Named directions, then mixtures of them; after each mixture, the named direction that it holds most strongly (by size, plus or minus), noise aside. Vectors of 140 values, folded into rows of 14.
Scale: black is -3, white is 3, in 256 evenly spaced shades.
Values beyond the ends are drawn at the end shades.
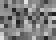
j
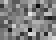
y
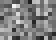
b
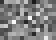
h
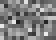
j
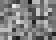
b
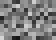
j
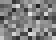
y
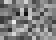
h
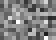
j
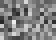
j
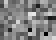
y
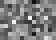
h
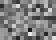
y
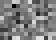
b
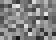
b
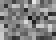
j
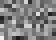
j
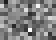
y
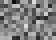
b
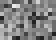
b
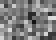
y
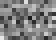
j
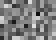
b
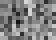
j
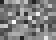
h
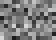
j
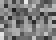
j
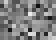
y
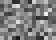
b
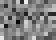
j
